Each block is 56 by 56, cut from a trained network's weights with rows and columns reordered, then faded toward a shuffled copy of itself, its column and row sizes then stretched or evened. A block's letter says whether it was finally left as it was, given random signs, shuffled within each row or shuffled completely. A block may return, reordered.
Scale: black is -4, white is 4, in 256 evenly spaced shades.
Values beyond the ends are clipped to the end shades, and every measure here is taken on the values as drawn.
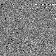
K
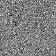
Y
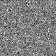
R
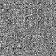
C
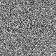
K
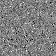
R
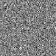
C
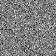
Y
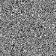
Y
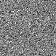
K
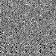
C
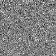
C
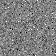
R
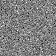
R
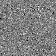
K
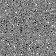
R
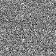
Y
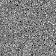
K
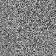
Y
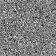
Y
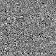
C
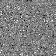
K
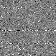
K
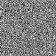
C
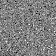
R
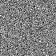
R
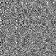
C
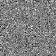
Y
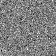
R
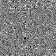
Y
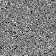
K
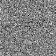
Y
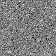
R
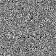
K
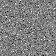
R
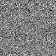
Y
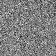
R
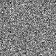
Y
